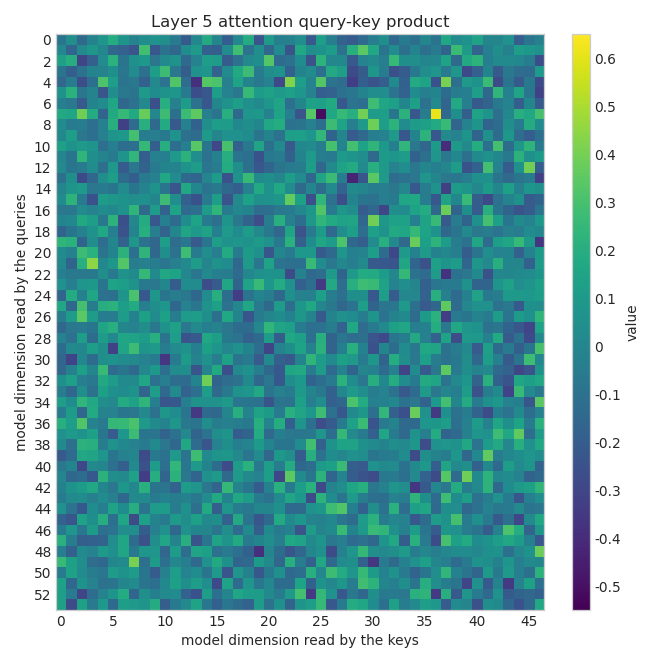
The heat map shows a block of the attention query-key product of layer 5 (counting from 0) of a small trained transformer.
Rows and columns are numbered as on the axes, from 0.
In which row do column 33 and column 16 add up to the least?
31
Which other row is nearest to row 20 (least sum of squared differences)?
26
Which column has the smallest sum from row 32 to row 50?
33
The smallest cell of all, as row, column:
7, 25
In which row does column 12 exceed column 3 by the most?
47
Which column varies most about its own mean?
37
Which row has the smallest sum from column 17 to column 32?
28
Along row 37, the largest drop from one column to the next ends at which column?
45
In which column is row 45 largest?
38
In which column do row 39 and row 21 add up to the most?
3
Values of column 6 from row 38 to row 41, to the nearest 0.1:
0 0 -0.2 0
